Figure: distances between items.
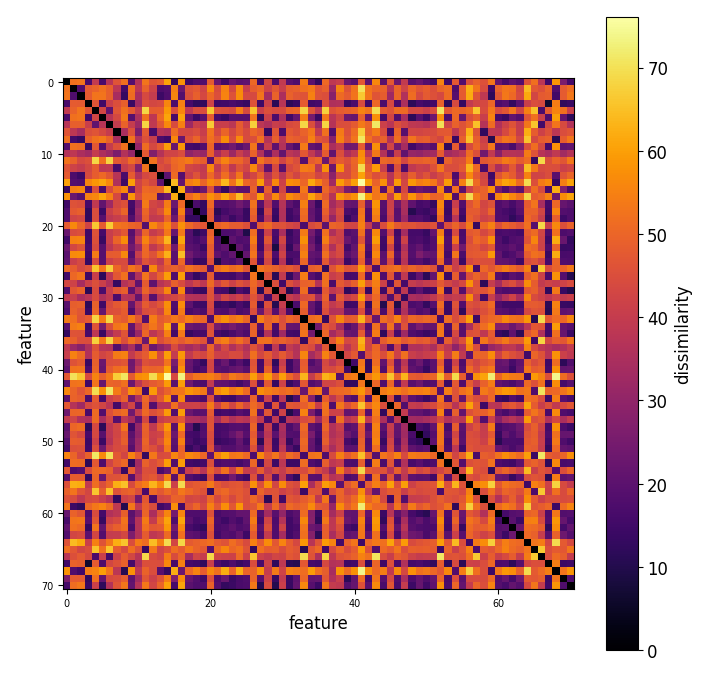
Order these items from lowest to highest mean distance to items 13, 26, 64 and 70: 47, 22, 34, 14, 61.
34, 22, 61, 47, 14
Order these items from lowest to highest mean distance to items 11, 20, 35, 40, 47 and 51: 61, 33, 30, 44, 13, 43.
44, 61, 30, 33, 43, 13
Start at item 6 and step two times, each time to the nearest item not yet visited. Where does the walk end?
4
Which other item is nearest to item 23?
29
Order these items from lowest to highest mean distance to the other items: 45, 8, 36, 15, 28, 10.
15, 10, 28, 45, 8, 36
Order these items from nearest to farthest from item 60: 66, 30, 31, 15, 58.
31, 15, 30, 58, 66
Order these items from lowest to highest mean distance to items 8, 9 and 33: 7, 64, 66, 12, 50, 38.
50, 7, 12, 38, 66, 64
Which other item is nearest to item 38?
64
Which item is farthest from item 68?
41
